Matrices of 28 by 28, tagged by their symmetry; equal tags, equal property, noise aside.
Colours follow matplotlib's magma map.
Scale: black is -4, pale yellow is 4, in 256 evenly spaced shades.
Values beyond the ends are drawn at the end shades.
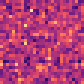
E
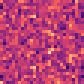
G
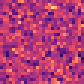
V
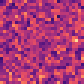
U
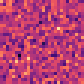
U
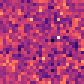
U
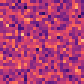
V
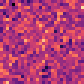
U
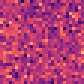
V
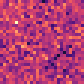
U
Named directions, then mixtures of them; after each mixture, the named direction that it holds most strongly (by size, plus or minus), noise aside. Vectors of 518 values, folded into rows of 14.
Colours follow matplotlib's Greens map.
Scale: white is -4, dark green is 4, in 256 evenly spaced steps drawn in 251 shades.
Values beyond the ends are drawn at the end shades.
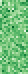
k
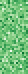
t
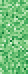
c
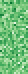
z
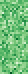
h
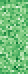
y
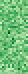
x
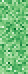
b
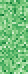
z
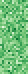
b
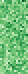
b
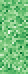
x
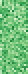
k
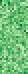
k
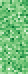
k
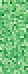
z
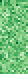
y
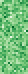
k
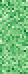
k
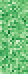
x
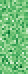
t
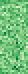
y
